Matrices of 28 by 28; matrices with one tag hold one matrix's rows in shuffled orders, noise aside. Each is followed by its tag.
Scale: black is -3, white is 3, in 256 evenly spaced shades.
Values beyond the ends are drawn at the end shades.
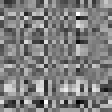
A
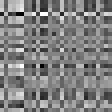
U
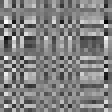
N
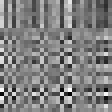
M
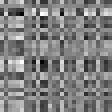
U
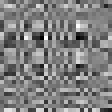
A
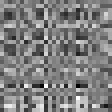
A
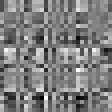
A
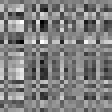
U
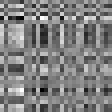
U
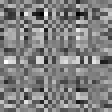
A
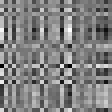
M
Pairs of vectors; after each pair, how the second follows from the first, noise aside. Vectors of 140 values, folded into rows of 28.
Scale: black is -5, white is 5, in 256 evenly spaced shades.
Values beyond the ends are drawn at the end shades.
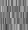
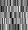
negated, scaled up.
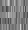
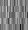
sign-scrambled.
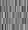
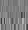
wrapped around, partly zeroed.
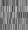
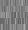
reversed, negated, shrunk.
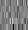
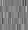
wrapped around, negated, shrunk.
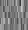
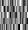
wrapped around, scaled up.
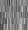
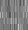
reversed, negated, partly zeroed.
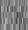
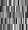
wrapped around, negated, scaled up.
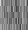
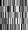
negated, scaled up.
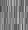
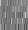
wrapped around, partly zeroed.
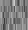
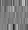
reversed, negated, partly zeroed.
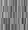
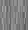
reversed, negated, shrunk.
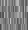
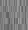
wrapped around, negated, shrunk.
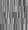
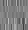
wrapped around, partly zeroed.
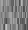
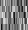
wrapped around, negated, scaled up.
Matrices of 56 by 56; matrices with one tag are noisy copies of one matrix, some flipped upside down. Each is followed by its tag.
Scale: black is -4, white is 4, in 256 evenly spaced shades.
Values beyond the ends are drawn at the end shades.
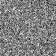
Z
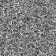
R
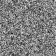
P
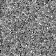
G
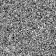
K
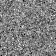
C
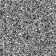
R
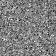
Z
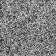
G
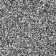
Z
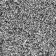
G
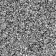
P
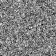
C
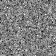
C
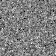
Z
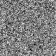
P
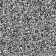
R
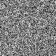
Z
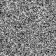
G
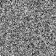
R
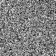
Z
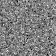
P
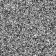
K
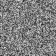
C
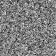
P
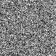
P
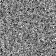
R
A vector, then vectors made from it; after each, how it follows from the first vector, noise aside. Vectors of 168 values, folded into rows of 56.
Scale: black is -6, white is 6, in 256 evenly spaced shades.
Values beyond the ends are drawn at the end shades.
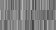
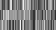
reversed, negated, scaled up.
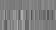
partly zeroed.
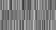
reversed.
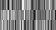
reversed, negated, scaled up.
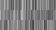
copied.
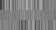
wrapped around, negated, partly zeroed.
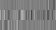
partly zeroed.
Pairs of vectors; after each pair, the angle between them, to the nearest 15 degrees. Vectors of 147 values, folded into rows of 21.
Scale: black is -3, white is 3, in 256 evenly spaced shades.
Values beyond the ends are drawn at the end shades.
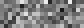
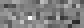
75 degrees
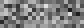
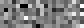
105 degrees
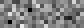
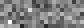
150 degrees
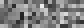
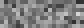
60 degrees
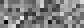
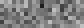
105 degrees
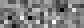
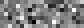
60 degrees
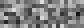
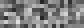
165 degrees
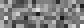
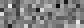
90 degrees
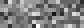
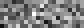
90 degrees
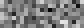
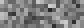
30 degrees
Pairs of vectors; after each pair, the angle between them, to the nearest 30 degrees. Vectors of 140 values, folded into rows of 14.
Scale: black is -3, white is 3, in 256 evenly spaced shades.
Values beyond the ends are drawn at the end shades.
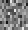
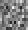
90 degrees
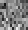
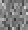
120 degrees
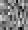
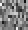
60 degrees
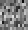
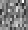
150 degrees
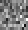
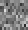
60 degrees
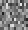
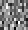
30 degrees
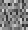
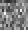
120 degrees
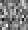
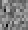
120 degrees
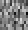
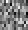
30 degrees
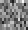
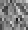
60 degrees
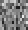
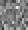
150 degrees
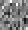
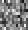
90 degrees
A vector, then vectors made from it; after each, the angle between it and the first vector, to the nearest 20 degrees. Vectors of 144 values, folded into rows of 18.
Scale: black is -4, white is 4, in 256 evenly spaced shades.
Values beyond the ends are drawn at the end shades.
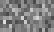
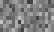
120 degrees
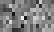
60 degrees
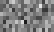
140 degrees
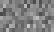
60 degrees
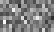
20 degrees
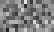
120 degrees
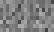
100 degrees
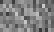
60 degrees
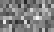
20 degrees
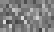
20 degrees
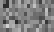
100 degrees
